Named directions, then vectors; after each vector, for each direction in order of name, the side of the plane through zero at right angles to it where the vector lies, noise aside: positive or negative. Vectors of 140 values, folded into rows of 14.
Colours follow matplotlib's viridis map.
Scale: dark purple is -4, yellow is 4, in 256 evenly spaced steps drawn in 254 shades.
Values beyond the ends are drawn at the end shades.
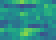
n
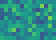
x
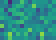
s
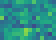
positive, positive, negative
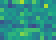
positive, positive, negative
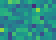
positive, negative, negative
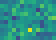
positive, positive, positive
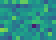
positive, negative, negative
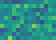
negative, positive, positive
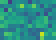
negative, positive, negative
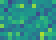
negative, positive, negative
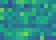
positive, positive, negative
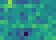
negative, negative, positive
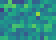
negative, negative, positive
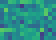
positive, negative, positive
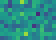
positive, positive, negative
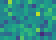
positive, negative, positive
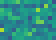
positive, negative, negative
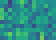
positive, positive, negative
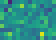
negative, positive, negative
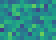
negative, positive, positive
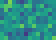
negative, negative, positive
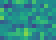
positive, positive, negative
